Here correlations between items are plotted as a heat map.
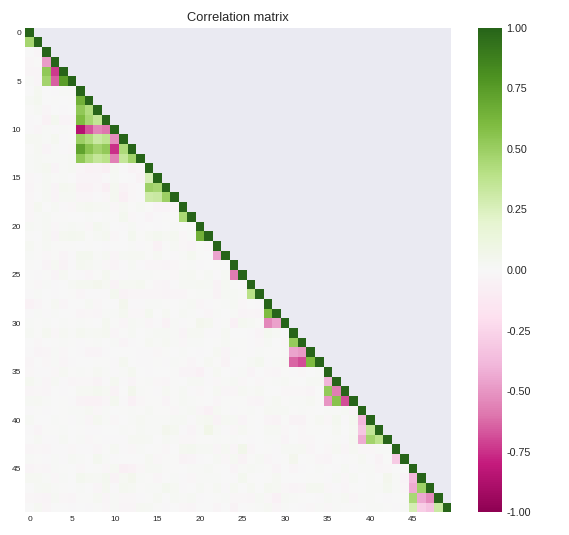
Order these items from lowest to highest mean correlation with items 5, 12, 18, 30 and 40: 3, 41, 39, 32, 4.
3, 39, 32, 41, 4
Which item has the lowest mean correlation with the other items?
10
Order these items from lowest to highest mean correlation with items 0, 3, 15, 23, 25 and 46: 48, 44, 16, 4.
4, 48, 44, 16
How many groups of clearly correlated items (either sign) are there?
15
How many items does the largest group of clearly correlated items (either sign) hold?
8
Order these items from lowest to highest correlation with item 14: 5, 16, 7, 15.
7, 5, 15, 16
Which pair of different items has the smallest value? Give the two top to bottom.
6, 10
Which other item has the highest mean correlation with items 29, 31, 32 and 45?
28
